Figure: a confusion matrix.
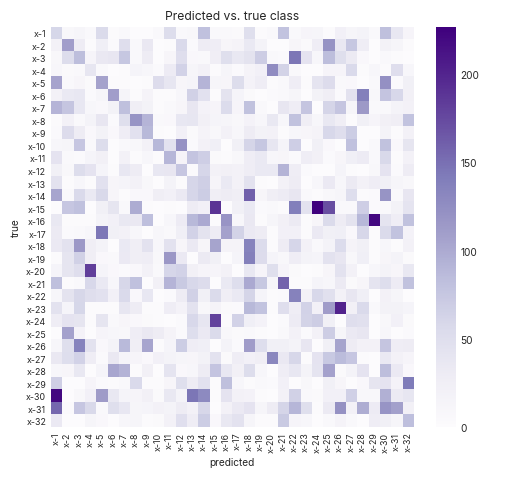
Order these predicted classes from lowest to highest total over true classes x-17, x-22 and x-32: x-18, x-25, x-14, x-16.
x-25, x-18, x-14, x-16
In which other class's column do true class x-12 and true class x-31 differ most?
x-1
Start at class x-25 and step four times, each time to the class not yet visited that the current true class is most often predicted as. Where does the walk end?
x-4
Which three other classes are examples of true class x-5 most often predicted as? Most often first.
x-30, x-1, x-14
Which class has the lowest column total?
x-10
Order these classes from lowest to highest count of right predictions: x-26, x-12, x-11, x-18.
x-12, x-11, x-26, x-18
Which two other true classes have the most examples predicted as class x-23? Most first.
x-7, x-24
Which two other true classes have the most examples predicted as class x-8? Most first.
x-15, x-21
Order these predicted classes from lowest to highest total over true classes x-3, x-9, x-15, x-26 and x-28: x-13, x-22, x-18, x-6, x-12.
x-13, x-12, x-6, x-18, x-22
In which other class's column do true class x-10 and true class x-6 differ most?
x-28
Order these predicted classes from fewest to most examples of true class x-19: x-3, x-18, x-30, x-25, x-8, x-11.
x-30, x-8, x-25, x-3, x-11, x-18
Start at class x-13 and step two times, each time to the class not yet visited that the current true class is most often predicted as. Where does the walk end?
x-18
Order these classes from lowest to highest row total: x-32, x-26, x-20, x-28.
x-32, x-20, x-28, x-26
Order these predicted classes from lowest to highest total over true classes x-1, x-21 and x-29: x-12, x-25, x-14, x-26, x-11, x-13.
x-25, x-26, x-13, x-12, x-11, x-14
